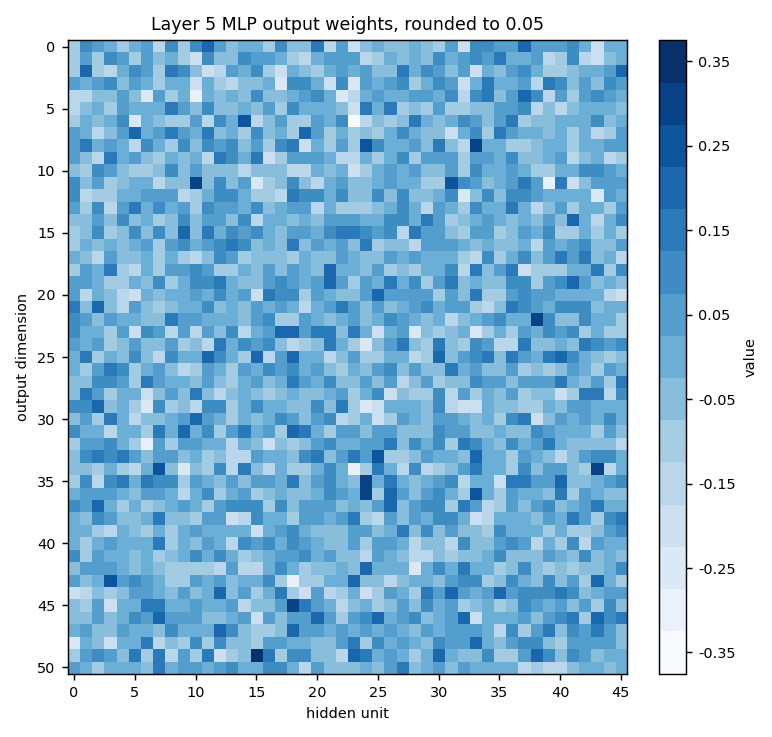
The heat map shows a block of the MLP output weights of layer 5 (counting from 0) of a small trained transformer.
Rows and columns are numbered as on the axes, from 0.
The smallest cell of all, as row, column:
6, 23
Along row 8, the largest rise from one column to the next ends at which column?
33
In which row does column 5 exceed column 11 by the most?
2
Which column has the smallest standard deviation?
4
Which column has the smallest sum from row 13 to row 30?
32
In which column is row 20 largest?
25
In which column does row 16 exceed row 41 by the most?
24
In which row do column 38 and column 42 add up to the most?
22
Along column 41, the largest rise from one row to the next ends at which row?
14
